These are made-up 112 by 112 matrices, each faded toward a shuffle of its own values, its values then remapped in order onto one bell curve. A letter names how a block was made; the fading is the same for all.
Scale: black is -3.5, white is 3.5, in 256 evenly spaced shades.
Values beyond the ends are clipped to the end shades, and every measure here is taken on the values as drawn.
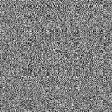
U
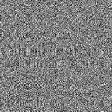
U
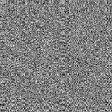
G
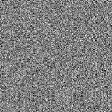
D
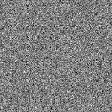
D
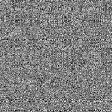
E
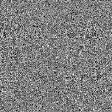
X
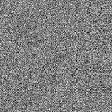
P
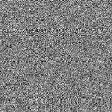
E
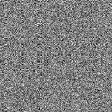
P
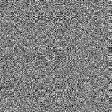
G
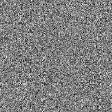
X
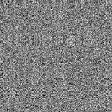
U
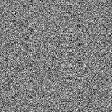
D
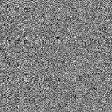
G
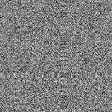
D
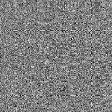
E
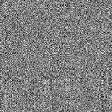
D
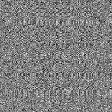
G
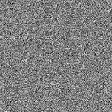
P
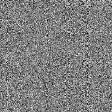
X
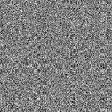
U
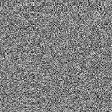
P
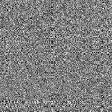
E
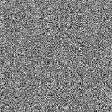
U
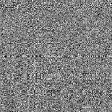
E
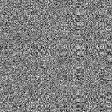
G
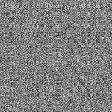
U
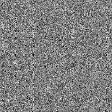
X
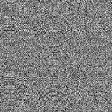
U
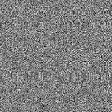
U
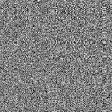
U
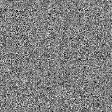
X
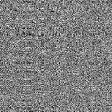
U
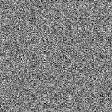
P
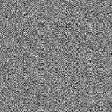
G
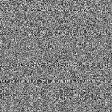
E
